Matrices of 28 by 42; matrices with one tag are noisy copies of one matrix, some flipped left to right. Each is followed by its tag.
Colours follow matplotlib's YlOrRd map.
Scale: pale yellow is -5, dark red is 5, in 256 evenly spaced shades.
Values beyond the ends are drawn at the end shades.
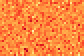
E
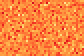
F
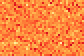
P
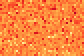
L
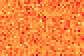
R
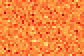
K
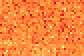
L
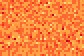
F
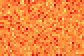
R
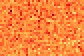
L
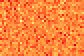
R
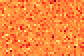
F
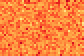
R
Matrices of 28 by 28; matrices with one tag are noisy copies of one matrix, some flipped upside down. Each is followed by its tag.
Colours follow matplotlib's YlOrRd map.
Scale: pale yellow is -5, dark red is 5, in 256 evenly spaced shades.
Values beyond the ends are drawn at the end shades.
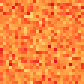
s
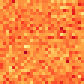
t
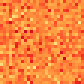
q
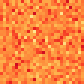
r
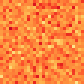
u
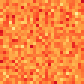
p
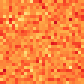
s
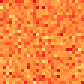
u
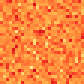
r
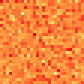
u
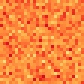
u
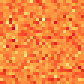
s
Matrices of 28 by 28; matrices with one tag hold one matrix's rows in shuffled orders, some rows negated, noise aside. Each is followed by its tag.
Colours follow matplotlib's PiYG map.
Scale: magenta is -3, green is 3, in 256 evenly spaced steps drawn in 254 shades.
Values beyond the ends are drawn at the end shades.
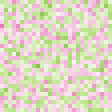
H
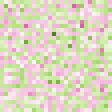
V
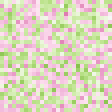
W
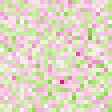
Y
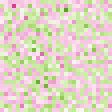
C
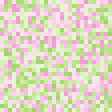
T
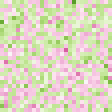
W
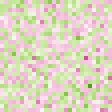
V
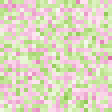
C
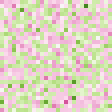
W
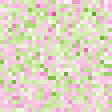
V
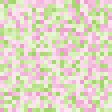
H
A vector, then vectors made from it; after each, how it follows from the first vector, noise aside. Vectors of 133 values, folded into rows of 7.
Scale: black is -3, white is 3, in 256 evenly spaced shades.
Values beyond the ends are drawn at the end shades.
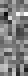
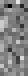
wrapped around, negated, partly zeroed.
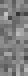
negated, shrunk.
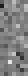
reversed, partly zeroed.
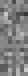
negated, shrunk.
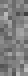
negated, shrunk.
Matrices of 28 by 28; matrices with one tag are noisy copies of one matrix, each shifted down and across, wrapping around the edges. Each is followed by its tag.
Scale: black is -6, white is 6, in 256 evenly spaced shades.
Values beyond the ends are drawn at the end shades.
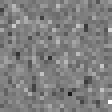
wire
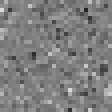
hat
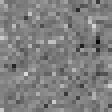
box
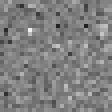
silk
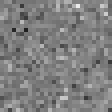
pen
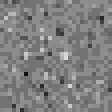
hat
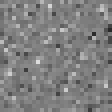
box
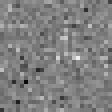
pen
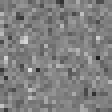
hat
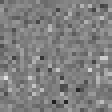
pen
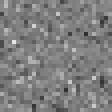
wire
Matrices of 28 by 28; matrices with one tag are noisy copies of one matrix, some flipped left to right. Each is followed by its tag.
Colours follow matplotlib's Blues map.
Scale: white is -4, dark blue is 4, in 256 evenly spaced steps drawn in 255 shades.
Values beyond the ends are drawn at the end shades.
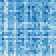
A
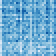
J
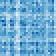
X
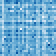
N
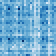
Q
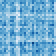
X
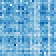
Q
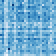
A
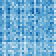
J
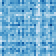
X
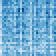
J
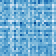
N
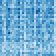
J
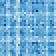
X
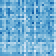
J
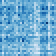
Q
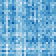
Q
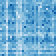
Q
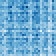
A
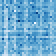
A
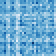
X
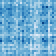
Q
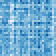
N
